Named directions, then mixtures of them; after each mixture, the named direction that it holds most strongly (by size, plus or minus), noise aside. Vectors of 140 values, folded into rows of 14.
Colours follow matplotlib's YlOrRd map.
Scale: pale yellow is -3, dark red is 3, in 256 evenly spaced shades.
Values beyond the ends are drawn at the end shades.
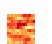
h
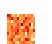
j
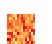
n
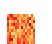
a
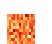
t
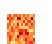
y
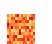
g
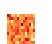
j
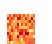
y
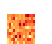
t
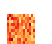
a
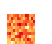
t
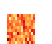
n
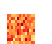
j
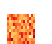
a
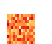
g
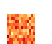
g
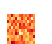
y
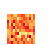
t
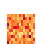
t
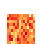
a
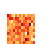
j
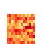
h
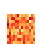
g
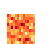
j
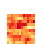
h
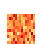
n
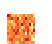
j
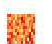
n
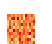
t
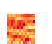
h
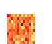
j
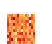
a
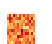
y
